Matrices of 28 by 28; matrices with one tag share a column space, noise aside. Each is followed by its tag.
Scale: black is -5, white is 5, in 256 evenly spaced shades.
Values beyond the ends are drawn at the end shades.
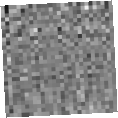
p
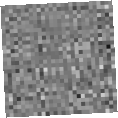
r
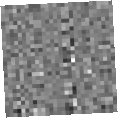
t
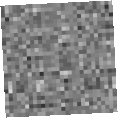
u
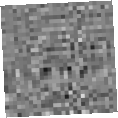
r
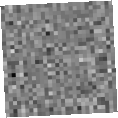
t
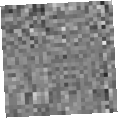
p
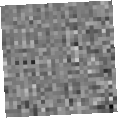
t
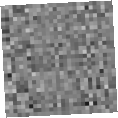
u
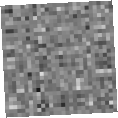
u
